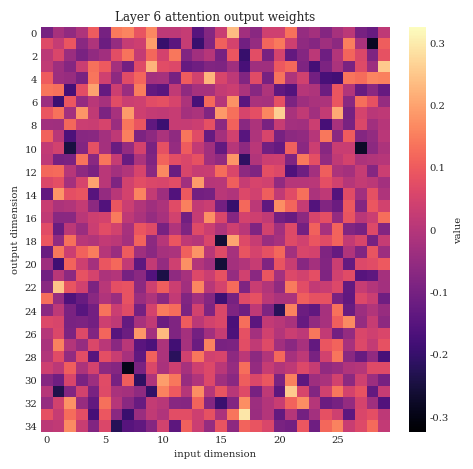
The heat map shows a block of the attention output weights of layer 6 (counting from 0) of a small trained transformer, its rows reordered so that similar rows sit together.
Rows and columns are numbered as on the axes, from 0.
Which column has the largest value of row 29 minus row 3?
17
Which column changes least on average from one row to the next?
18
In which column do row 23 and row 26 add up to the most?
23
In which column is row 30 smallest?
8
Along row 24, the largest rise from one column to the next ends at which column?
21
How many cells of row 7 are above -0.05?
27
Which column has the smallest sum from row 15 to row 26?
16
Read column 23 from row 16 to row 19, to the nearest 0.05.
0.05 0.1 0.1 0.05
